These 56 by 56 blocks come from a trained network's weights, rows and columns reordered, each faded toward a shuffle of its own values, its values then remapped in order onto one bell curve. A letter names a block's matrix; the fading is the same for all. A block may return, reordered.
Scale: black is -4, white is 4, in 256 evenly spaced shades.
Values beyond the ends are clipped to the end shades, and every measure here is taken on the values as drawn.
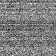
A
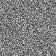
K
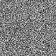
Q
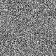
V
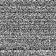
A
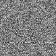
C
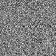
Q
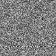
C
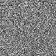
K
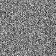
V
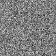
V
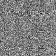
V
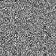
Q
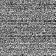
A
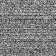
A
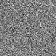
K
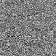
C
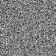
K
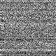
A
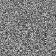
Q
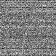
A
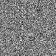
K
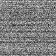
A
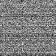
A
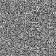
K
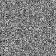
C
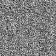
V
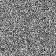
V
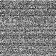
A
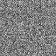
K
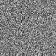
K
